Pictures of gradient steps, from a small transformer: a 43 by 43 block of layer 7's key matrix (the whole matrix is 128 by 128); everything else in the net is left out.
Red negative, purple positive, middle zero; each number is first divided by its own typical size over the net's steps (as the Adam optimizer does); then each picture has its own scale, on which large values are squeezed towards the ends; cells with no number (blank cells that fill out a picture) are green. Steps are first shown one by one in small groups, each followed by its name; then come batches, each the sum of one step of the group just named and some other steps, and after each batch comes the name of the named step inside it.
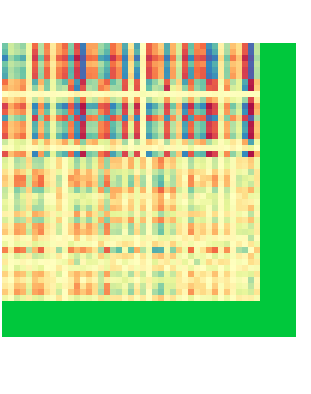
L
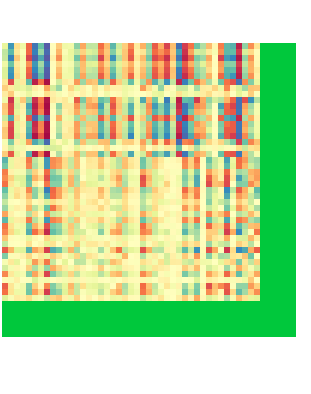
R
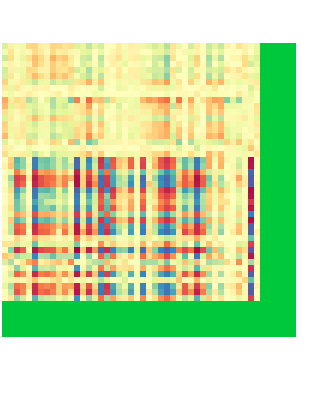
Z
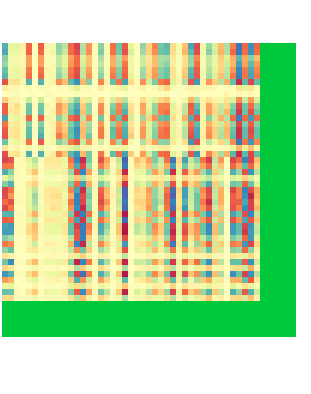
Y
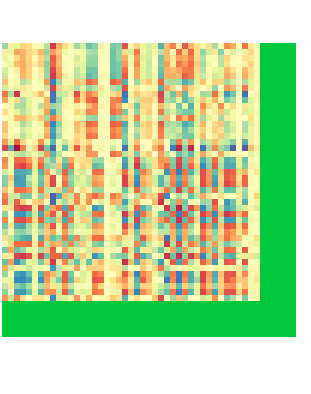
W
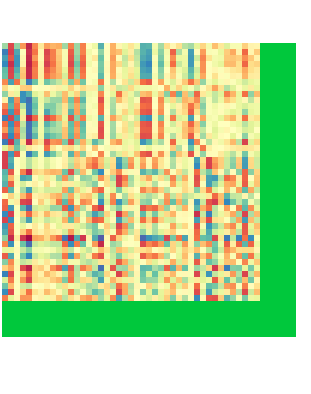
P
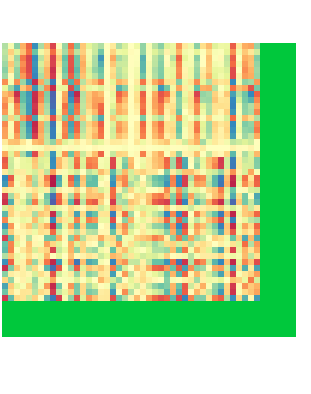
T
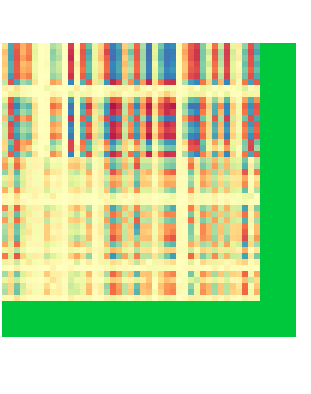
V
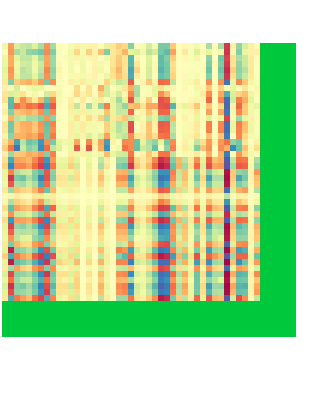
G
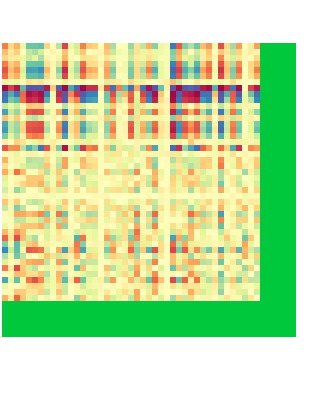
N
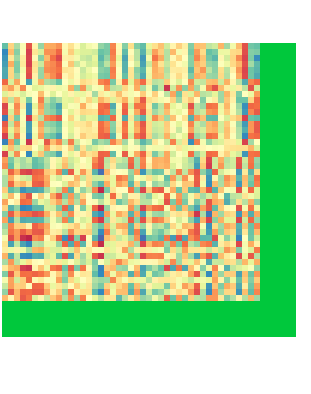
P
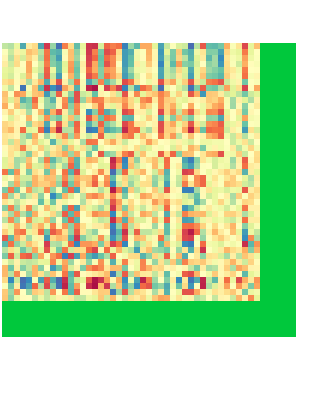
T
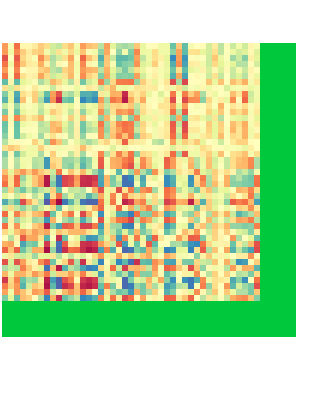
Z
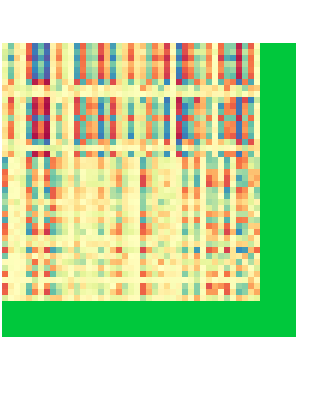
R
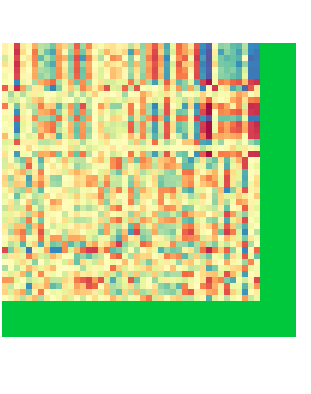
L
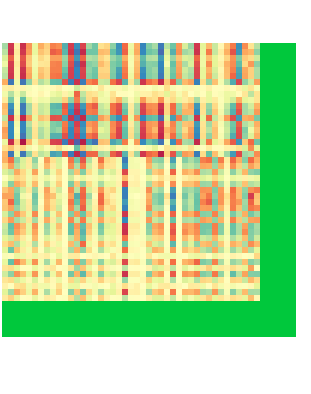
Y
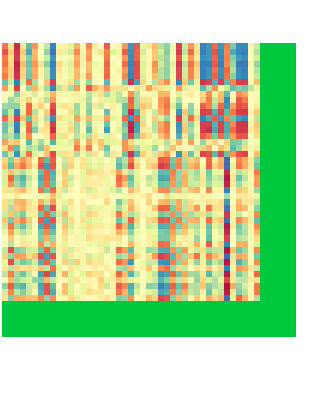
G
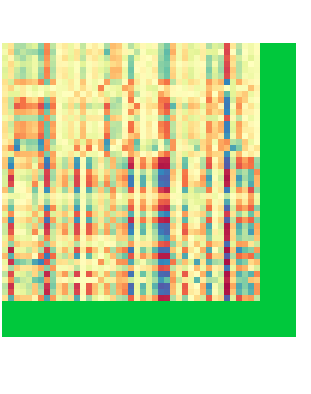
G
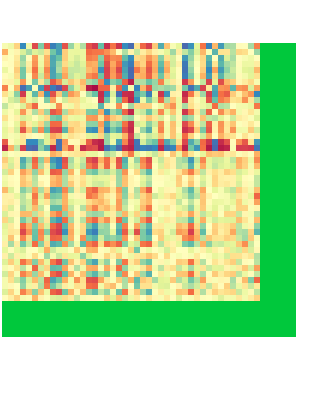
N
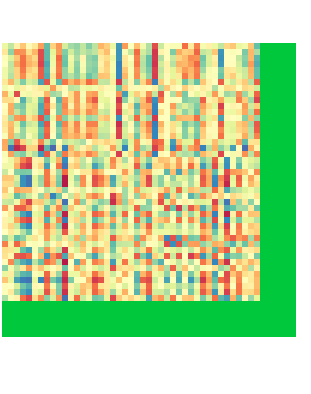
W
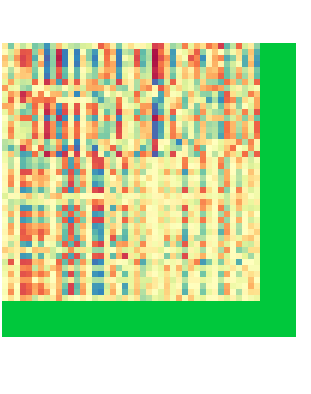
R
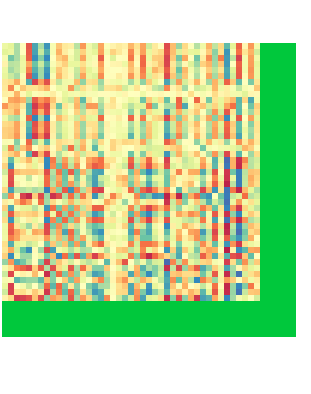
R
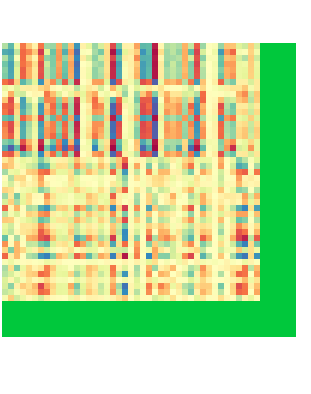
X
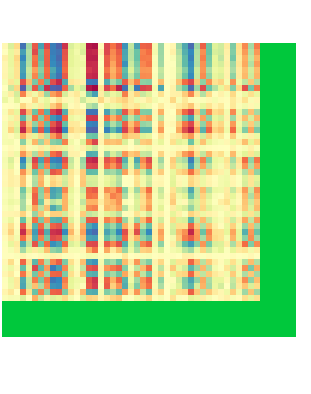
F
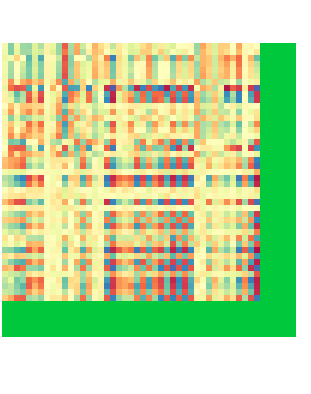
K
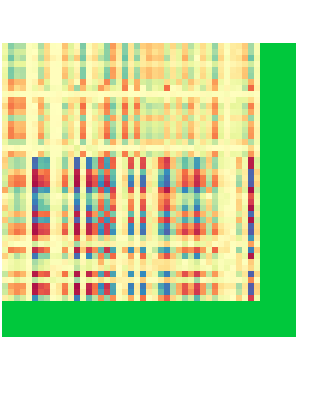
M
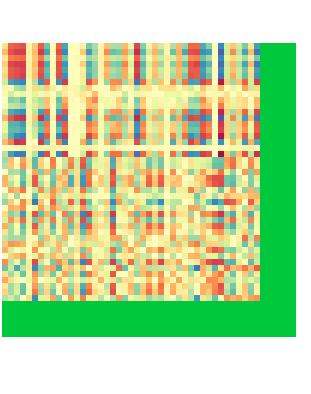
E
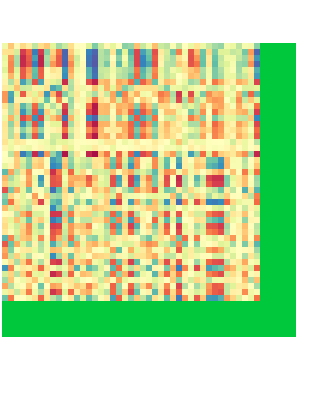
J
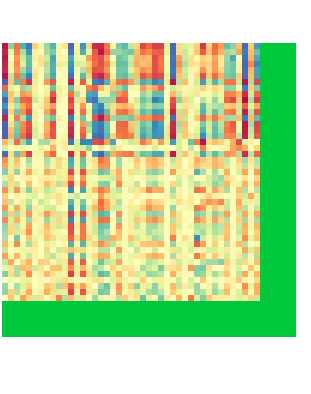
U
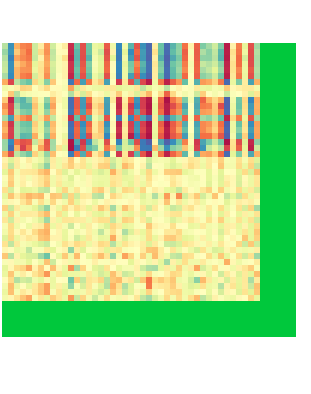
X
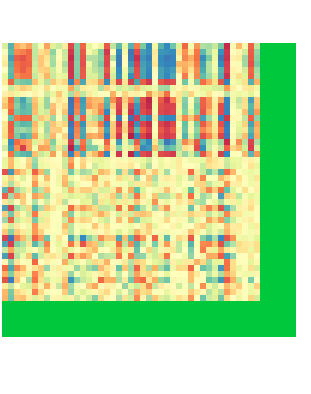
X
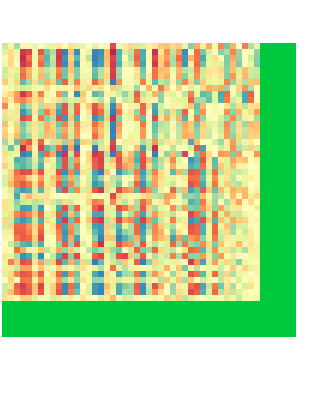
X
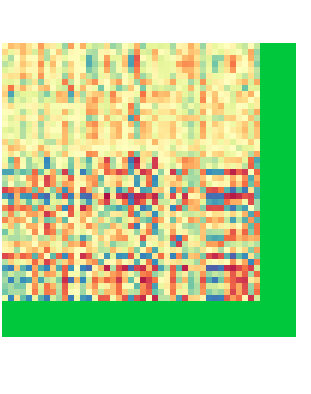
J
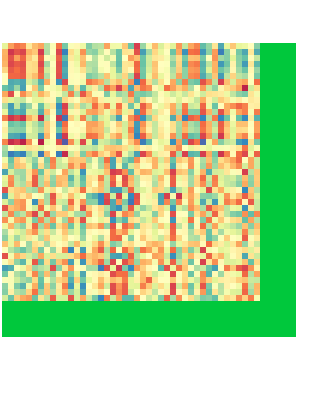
E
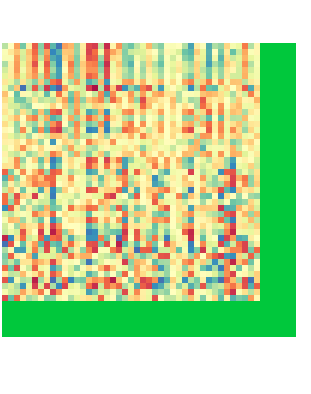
F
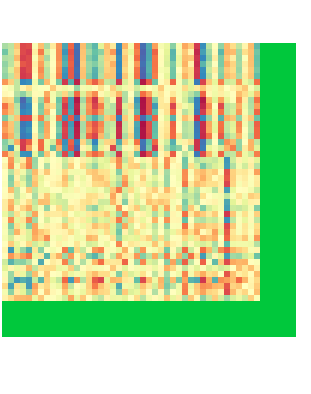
X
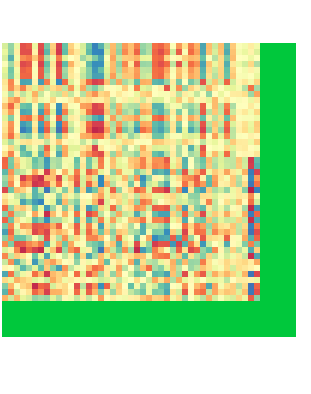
M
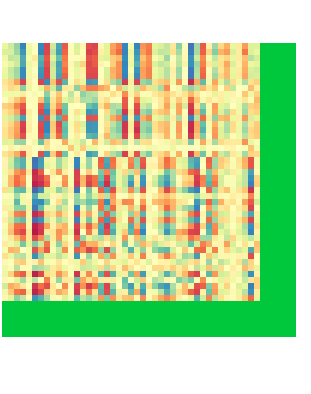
M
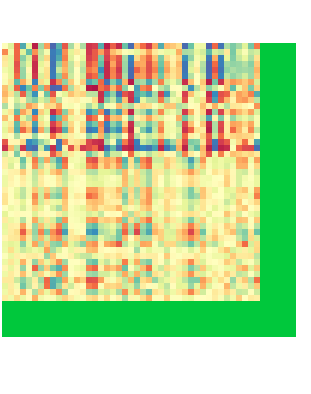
F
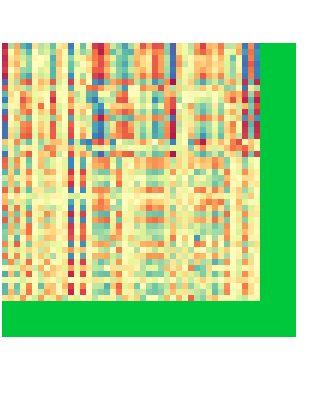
U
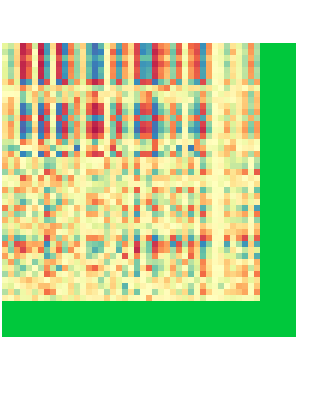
X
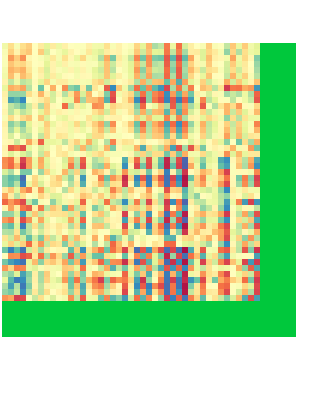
K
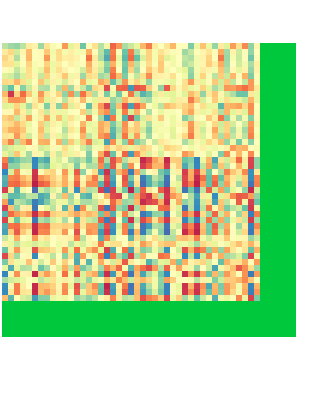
M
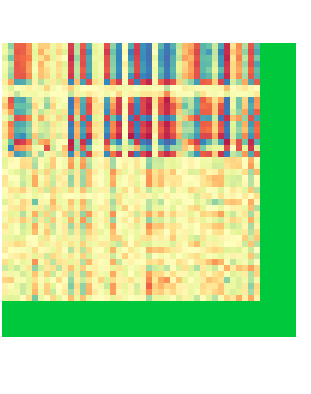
E
